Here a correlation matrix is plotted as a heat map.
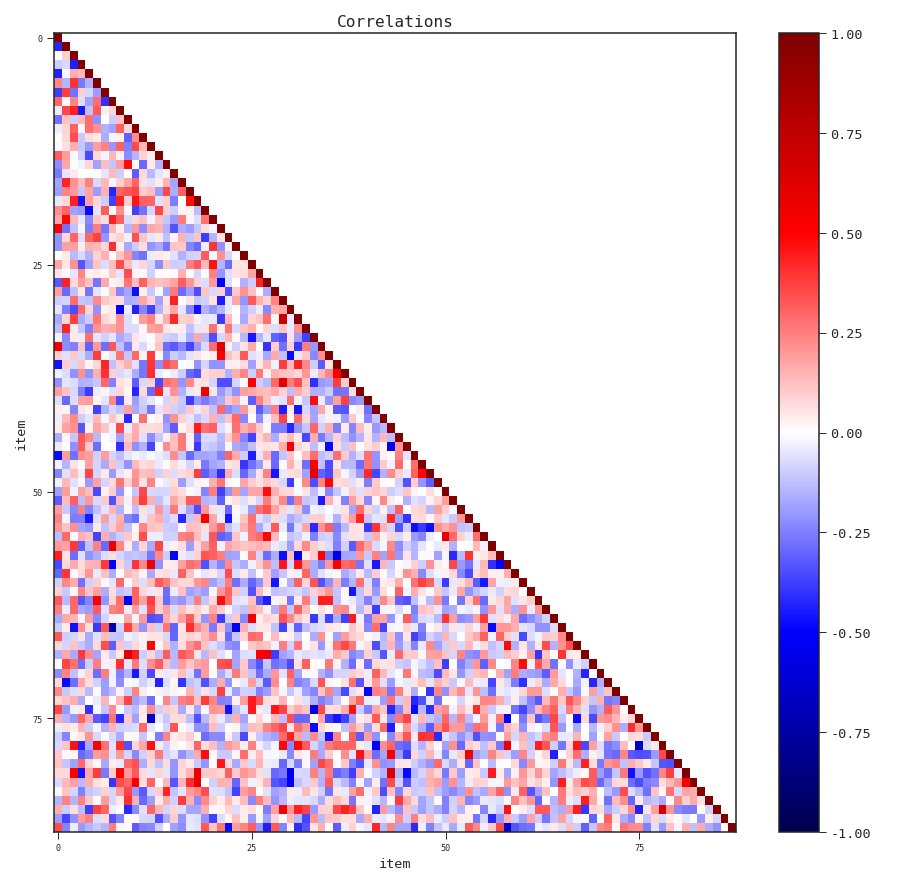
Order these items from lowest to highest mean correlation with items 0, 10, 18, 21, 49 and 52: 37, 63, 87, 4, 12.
4, 37, 87, 63, 12
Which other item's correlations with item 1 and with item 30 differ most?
8
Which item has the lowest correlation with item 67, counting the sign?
75
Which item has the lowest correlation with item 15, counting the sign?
57
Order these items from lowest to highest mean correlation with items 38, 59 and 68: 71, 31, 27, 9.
71, 31, 27, 9
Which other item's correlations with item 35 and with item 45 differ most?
30
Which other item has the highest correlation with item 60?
69
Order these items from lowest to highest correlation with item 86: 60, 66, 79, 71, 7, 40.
7, 60, 66, 79, 40, 71
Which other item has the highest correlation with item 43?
81
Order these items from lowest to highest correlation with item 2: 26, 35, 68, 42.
68, 26, 35, 42
